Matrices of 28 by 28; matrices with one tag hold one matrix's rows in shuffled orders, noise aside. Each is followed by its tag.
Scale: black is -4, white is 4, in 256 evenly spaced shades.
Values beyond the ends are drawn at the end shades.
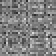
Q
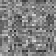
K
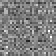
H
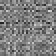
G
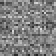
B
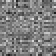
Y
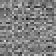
B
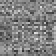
B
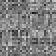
Q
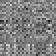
G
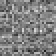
B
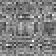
Y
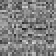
K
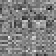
K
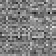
Q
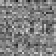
B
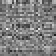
Y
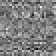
B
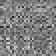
G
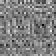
G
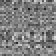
B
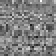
B
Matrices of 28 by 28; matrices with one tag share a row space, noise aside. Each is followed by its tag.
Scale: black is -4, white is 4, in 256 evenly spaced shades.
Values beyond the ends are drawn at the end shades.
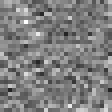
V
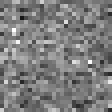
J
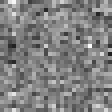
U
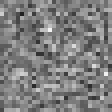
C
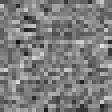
V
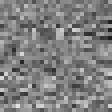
J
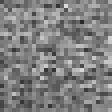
J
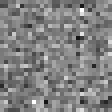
V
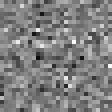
C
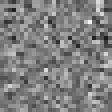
U
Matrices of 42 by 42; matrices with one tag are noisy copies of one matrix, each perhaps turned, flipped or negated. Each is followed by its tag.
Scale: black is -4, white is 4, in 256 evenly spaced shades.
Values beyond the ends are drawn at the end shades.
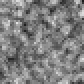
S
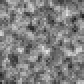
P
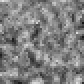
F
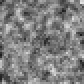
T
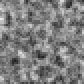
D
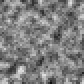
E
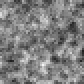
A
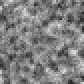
S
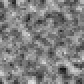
E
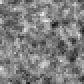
A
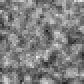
F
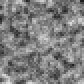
T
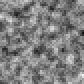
P
